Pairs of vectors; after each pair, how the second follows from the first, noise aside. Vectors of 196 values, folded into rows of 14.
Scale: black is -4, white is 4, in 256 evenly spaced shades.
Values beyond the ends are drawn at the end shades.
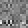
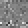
partly zeroed.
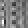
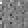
wrapped around, partly zeroed.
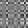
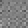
wrapped around, negated, shrunk.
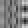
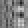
wrapped around.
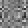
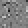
wrapped around, partly zeroed.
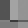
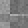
wrapped around, negated, shrunk.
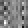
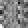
wrapped around.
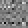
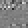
partly zeroed.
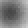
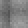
wrapped around, negated, shrunk.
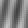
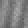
negated, shrunk.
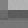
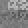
partly zeroed.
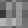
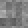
negated, shrunk.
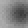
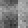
wrapped around.
